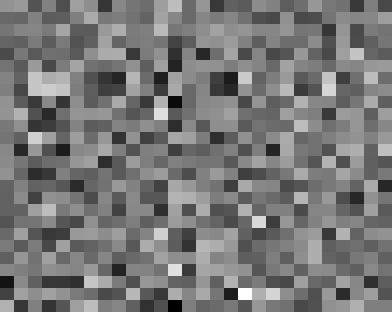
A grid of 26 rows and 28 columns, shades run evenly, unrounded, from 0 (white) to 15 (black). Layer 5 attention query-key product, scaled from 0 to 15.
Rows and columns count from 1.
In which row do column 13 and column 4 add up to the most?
26
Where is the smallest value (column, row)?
18, 25
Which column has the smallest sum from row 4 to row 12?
21
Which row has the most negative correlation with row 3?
14
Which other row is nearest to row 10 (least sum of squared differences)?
20
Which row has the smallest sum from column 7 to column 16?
3
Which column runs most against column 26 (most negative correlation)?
15
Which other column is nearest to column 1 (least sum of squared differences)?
6
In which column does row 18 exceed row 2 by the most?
12
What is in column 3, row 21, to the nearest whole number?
8
